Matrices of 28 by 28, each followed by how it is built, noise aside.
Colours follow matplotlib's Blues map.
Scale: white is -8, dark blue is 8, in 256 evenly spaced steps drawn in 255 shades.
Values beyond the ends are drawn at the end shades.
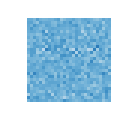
uneven rows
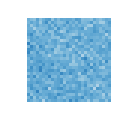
Toeplitz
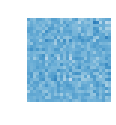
low rank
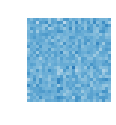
low rank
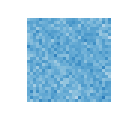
Toeplitz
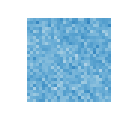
Toeplitz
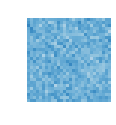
Toeplitz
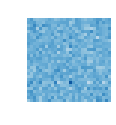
low rank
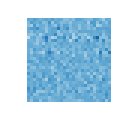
uneven rows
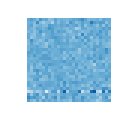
uneven rows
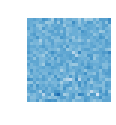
uneven rows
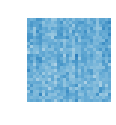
blocks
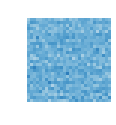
blocks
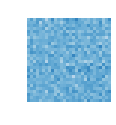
low rank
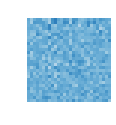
low rank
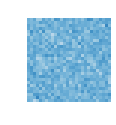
Toeplitz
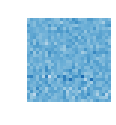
uneven rows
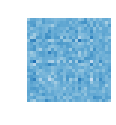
low rank
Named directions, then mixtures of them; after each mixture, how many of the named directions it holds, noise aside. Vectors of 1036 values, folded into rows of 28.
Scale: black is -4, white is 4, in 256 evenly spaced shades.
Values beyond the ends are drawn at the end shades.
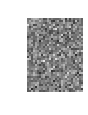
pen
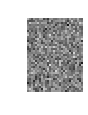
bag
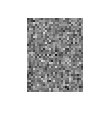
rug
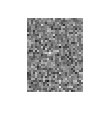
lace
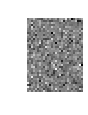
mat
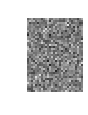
one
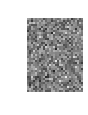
four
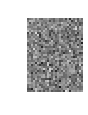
three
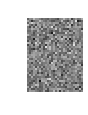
four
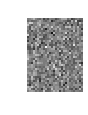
three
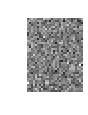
two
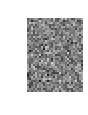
three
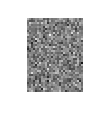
one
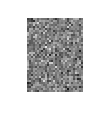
two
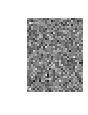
four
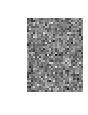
one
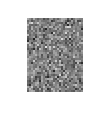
three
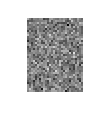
one
